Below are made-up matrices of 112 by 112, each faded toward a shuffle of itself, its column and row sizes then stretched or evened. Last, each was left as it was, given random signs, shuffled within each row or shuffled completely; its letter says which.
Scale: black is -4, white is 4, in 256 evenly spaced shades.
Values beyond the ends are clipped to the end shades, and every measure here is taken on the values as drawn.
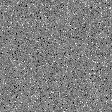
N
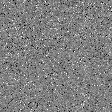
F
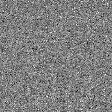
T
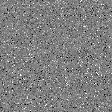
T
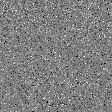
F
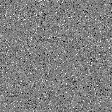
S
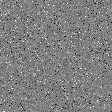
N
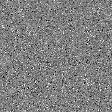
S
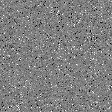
S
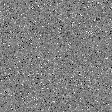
F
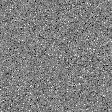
N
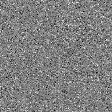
T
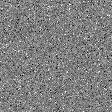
F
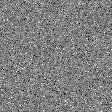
N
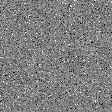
S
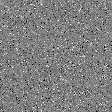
T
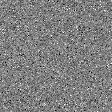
T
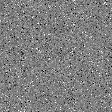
S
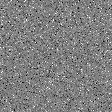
N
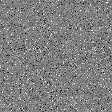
T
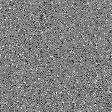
S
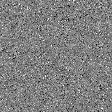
S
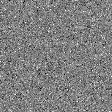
F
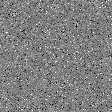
N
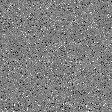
F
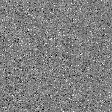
T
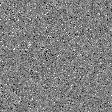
S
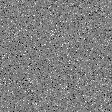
N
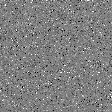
F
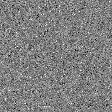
F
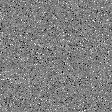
F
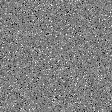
N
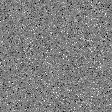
N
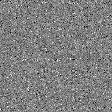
T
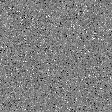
N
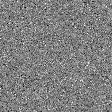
N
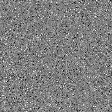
S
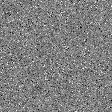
N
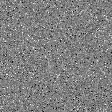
N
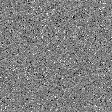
T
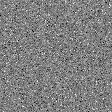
N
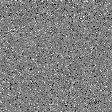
S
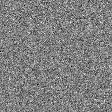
F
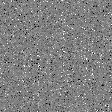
S
